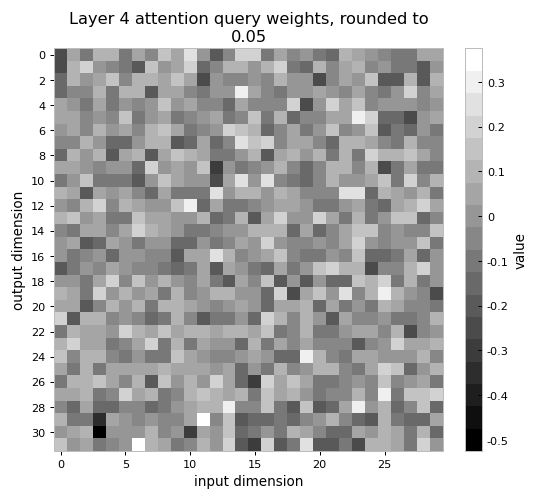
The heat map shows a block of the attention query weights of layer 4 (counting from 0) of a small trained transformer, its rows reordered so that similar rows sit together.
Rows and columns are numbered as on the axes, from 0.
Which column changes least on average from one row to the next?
9
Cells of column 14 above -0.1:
24
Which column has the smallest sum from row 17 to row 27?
15
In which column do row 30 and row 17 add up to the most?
28
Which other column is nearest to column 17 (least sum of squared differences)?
22
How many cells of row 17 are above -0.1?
20
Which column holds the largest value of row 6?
13
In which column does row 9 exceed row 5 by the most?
27
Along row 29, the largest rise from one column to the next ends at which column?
4
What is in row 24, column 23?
0.05
